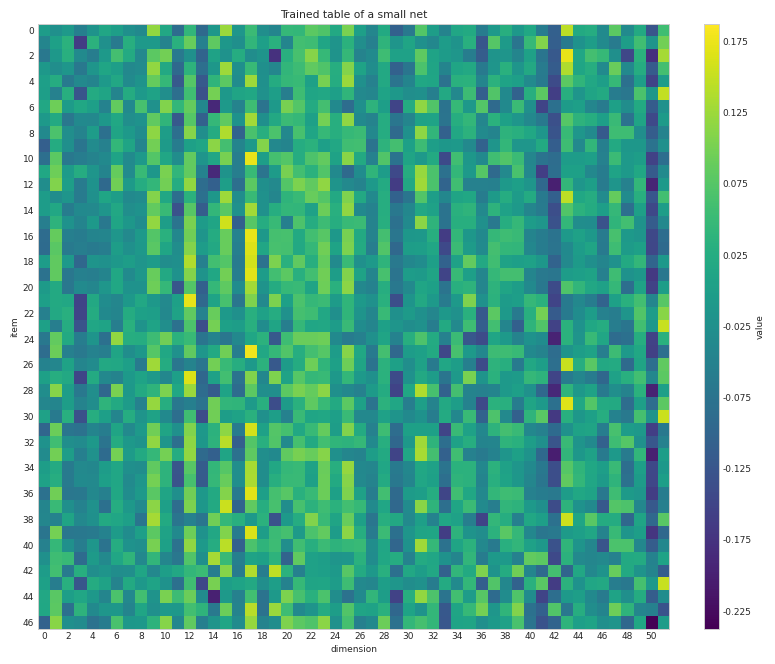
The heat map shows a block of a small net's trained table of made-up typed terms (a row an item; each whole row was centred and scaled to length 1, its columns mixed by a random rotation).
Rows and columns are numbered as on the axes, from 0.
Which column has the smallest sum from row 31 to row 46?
50
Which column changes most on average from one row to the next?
14
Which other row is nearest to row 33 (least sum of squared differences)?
12
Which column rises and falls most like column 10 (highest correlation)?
6
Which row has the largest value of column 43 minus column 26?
2
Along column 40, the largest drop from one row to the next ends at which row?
42
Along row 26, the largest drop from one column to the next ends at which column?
19
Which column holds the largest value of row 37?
15
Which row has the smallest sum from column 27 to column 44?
24
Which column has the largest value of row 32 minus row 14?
48
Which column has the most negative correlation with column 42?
21
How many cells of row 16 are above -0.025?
34
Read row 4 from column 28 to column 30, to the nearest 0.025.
0.025 -0.075 -0.05
